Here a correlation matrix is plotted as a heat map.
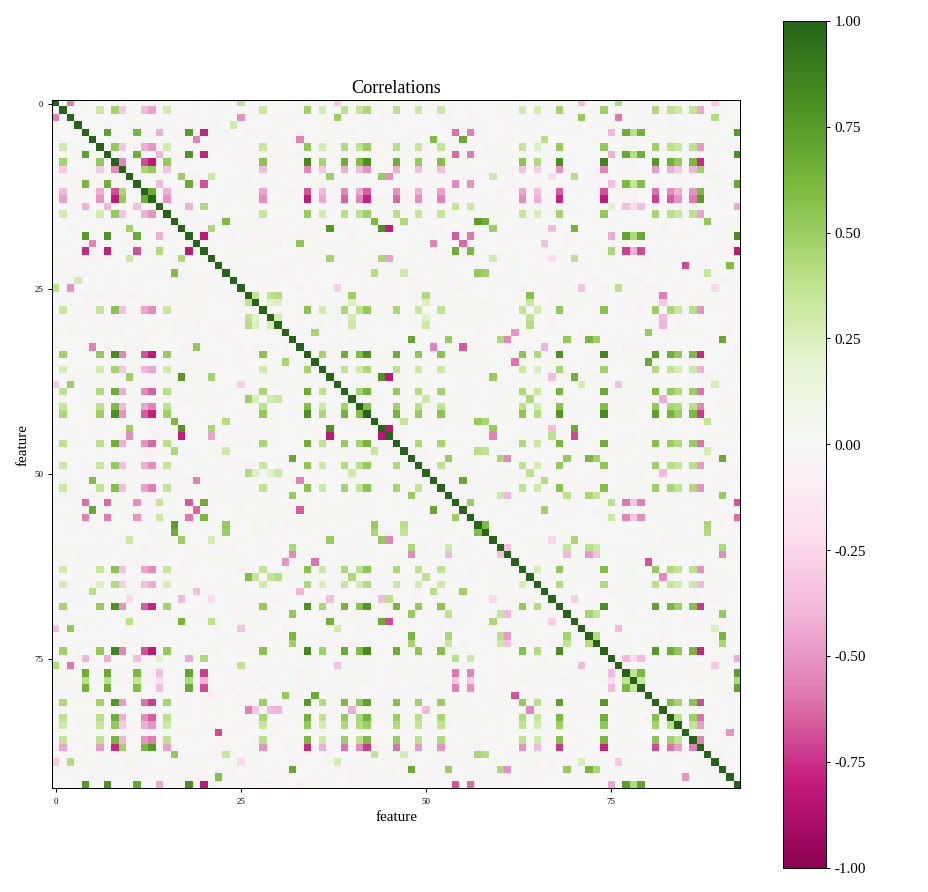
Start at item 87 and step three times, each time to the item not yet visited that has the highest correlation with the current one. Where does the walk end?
9
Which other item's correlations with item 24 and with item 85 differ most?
22
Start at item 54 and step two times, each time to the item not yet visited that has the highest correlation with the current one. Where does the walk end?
56
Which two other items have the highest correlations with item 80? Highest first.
35, 31
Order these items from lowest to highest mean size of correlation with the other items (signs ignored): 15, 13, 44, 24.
24, 44, 15, 13
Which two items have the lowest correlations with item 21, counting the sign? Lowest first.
45, 67
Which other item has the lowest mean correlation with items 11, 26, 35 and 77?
20
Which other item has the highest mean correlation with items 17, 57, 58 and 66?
16
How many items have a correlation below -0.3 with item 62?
3
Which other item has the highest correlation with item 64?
26
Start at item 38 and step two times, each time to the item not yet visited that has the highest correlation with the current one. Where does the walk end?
71
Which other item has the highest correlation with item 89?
2
